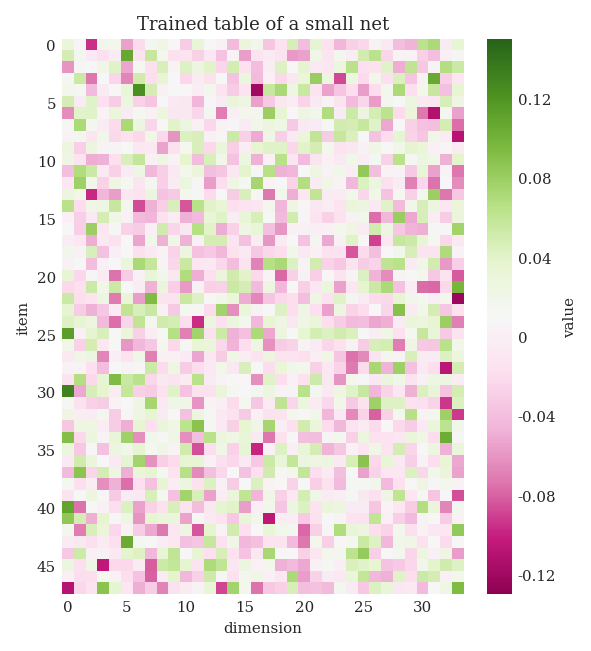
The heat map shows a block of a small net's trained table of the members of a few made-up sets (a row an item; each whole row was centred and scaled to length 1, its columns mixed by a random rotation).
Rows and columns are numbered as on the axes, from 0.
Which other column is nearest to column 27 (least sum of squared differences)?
4
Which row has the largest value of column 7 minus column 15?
22
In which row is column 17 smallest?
41
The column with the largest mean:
0
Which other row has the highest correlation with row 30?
40
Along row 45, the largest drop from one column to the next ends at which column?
3
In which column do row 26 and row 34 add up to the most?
32
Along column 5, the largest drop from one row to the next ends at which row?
2
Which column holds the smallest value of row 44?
33
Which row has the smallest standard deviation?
9
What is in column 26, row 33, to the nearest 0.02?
-0.02
